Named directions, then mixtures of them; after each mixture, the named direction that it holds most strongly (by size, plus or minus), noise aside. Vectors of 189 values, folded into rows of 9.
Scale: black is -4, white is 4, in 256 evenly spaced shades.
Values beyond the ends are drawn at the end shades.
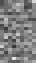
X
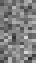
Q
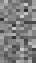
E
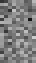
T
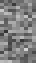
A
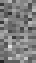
A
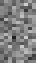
Q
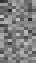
T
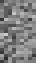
Q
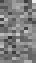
X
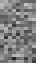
X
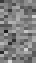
A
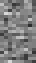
A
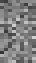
E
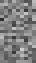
E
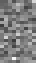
X
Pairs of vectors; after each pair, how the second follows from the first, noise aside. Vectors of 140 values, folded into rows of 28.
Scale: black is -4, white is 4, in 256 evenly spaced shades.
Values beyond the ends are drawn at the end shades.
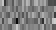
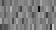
reversed, partly zeroed.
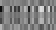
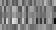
reversed.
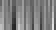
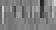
reversed, partly zeroed.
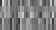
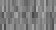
reversed, negated, shrunk.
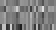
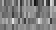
reversed.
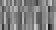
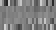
reversed, partly zeroed.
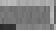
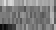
copied.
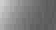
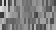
sign-scrambled.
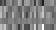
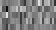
wrapped around, negated.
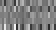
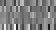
copied.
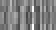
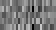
sign-scrambled.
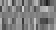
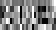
wrapped around, scaled up.
